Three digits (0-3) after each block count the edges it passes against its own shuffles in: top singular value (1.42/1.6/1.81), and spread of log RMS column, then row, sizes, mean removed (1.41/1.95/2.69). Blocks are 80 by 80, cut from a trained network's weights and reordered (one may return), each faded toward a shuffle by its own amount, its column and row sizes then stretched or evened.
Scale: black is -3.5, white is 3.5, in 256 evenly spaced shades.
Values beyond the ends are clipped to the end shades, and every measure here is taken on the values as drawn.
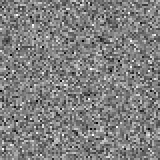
0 0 0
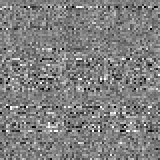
3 0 3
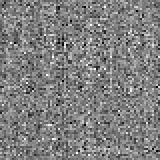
1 1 2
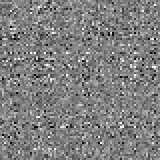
2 2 3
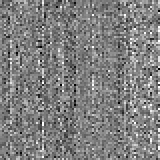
3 3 0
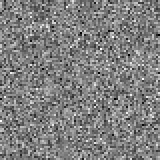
0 1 0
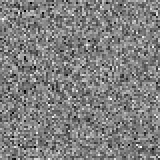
2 1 0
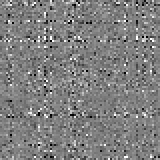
0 3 3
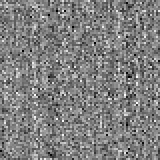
2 1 1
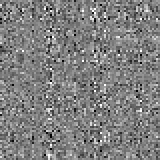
3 3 2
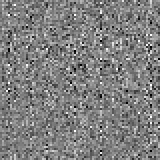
1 3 1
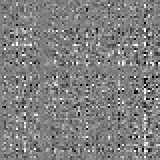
1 3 3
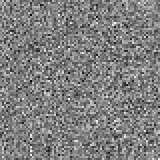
2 1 0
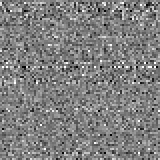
0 0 3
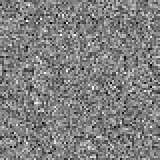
1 0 1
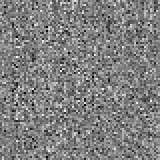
0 2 0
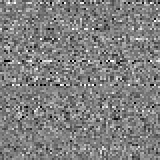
1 0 3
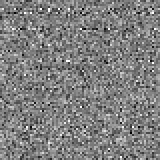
1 1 2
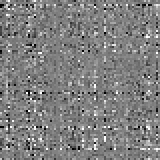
1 3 3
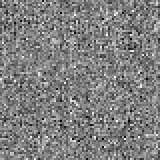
0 1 1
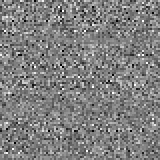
2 1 3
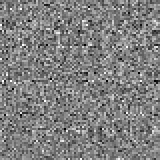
3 0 2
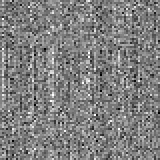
3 2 0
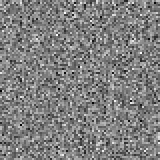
0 1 0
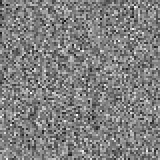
2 0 0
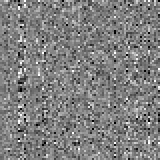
2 3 1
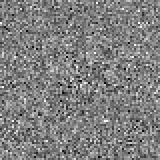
0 0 1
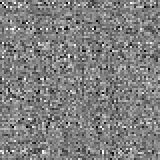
0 0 3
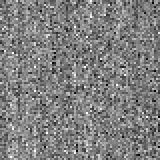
1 1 0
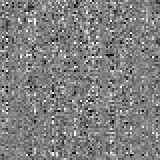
0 3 2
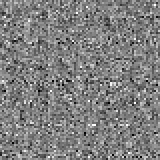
0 0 2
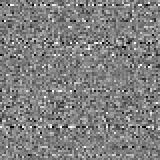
0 0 3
